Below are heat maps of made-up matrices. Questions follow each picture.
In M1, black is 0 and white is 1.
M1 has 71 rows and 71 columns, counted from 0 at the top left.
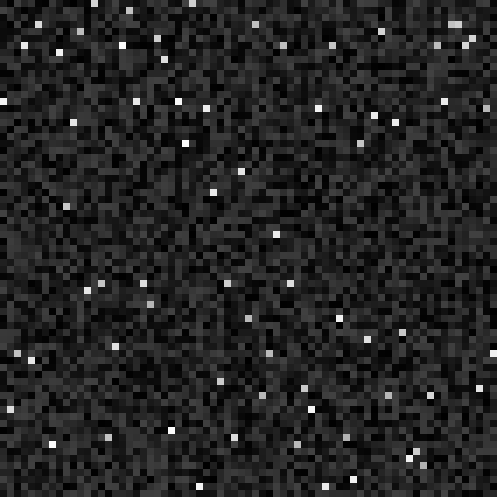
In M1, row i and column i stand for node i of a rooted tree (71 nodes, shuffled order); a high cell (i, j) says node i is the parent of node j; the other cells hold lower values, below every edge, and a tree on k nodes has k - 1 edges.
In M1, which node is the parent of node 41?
40
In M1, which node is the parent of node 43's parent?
56
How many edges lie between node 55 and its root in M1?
3
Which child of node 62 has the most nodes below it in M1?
15
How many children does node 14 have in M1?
4
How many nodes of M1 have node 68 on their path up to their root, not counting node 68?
4
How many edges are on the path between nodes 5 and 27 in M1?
6
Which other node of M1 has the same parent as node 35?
48
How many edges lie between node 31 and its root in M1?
6
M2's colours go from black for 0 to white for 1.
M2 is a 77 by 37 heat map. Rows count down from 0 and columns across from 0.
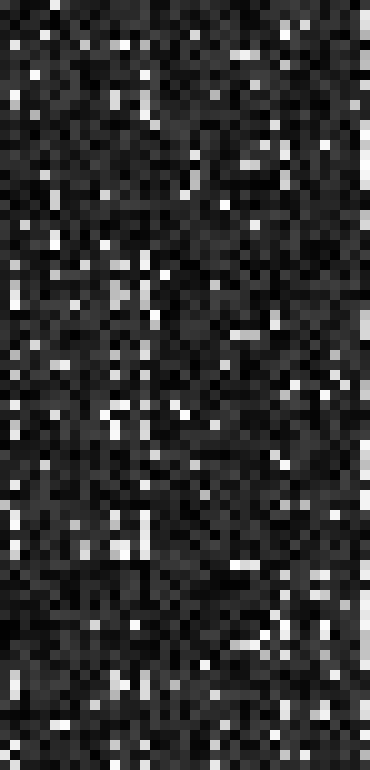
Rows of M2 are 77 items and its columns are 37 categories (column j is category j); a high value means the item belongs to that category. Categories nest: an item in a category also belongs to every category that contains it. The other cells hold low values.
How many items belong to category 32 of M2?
9
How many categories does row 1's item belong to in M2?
1
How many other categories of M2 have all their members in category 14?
10
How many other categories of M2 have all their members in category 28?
9
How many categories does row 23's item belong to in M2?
1
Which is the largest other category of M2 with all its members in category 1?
11
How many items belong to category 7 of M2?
2
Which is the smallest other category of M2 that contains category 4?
19
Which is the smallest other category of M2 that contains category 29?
34
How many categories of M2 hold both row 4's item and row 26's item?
5
